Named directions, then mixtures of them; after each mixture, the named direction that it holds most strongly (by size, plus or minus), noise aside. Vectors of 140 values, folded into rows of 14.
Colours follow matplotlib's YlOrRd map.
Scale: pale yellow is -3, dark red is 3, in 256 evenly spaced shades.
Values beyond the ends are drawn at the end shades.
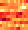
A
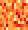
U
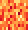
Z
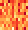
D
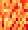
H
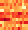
A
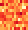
A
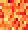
D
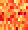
Z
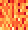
D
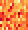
Z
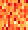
U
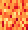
H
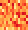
U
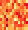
U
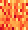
D
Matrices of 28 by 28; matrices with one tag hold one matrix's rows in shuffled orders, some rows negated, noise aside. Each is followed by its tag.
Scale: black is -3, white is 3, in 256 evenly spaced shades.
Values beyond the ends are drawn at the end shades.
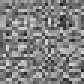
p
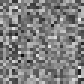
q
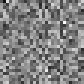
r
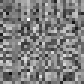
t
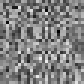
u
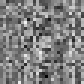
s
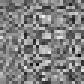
s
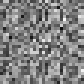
r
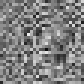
s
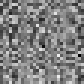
q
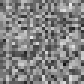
p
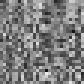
s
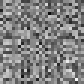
t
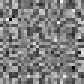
q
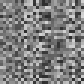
s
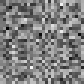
p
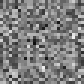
q
